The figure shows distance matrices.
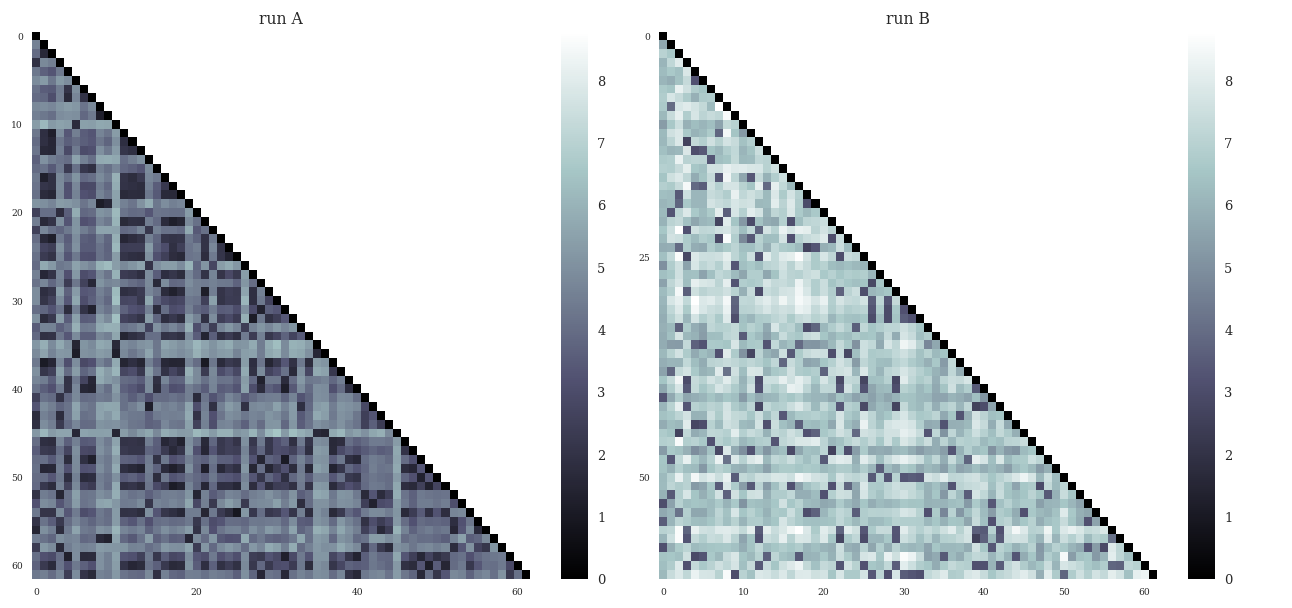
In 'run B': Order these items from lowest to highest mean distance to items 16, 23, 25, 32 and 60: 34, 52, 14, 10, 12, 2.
12, 10, 34, 14, 52, 2
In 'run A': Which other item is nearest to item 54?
25
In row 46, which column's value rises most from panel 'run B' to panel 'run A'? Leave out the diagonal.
14
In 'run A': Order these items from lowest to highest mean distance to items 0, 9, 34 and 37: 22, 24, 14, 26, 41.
24, 41, 22, 14, 26
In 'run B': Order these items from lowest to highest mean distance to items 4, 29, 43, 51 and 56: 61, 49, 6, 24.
49, 24, 6, 61
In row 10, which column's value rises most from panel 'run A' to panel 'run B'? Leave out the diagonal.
45
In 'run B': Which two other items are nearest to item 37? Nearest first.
43, 15
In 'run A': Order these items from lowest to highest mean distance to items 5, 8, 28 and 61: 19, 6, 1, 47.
6, 19, 47, 1
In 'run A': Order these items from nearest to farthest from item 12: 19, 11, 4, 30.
11, 30, 4, 19
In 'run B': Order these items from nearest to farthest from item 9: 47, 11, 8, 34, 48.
47, 11, 34, 48, 8
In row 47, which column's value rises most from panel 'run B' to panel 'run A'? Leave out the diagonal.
36
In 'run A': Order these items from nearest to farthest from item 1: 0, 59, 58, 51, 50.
51, 59, 50, 0, 58
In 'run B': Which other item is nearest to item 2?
45
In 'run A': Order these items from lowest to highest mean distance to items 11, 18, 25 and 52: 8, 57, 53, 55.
55, 57, 53, 8
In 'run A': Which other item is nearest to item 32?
27
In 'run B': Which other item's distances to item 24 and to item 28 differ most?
18
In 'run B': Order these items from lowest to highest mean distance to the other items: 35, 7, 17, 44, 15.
35, 44, 7, 17, 15
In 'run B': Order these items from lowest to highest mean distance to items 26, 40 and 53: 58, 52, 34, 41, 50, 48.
41, 58, 50, 34, 52, 48
